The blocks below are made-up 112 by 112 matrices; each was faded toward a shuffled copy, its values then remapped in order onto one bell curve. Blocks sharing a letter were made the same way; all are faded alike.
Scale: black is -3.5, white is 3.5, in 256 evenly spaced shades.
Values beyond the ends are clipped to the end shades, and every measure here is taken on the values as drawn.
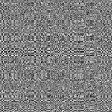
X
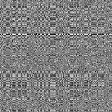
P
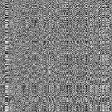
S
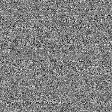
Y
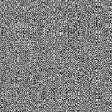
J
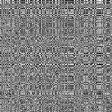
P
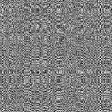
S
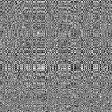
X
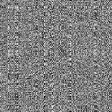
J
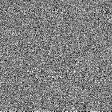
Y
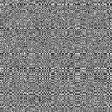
P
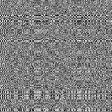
X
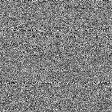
Y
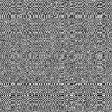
P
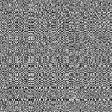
X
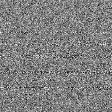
Y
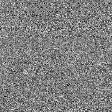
Y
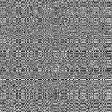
P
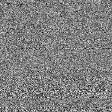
Y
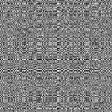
P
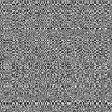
X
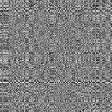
X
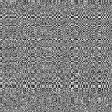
P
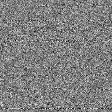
Y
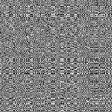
X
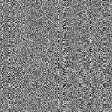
J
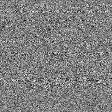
Y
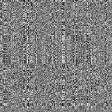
J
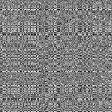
P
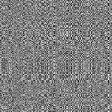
S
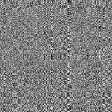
J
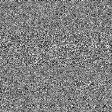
Y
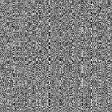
J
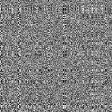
J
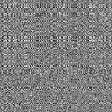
X
